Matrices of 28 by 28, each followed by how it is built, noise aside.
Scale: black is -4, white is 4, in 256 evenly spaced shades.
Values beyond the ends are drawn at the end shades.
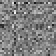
low rank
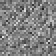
Hankel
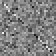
diagonal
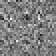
low rank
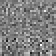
low rank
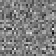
low rank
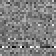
uneven rows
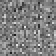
low rank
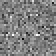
uneven rows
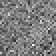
Hankel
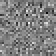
low rank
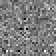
uneven rows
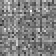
blocks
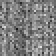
blocks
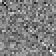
diagonal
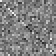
diagonal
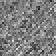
Hankel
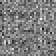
blocks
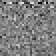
uneven rows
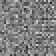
blocks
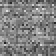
blocks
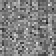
blocks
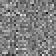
low rank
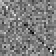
diagonal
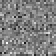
uneven rows
